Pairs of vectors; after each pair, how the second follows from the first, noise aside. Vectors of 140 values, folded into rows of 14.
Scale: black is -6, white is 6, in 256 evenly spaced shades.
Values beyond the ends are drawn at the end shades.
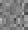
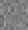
reversed, shrunk.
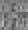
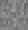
reversed, negated, shrunk.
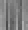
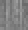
reversed, negated, shrunk.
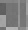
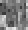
scaled up.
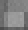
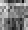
wrapped around, negated, scaled up.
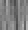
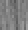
shrunk.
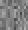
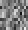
scaled up.
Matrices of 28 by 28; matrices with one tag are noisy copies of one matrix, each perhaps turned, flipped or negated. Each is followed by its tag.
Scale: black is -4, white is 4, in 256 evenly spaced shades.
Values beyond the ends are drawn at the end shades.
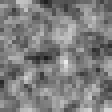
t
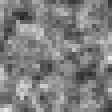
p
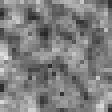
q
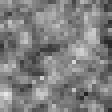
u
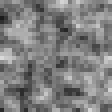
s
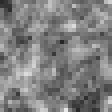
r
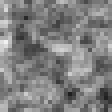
u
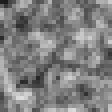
p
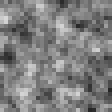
s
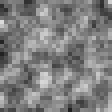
q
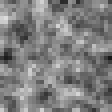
s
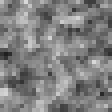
s
